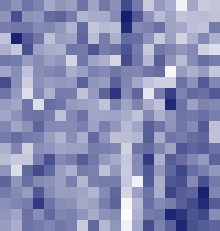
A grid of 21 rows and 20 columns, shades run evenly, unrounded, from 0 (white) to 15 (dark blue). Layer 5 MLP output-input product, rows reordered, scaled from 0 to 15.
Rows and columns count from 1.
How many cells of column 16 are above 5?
19
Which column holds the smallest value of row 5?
20
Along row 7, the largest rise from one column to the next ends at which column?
17
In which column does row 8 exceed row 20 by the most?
12
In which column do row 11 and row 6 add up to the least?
11
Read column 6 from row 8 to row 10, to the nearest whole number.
7 9 9
